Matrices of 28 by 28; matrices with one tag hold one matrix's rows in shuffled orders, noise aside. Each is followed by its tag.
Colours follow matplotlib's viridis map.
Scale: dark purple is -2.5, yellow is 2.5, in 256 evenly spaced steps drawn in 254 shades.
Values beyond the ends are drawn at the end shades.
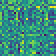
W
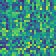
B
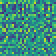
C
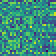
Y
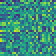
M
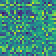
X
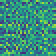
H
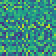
C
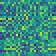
H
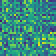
Y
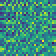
H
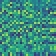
Y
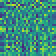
H
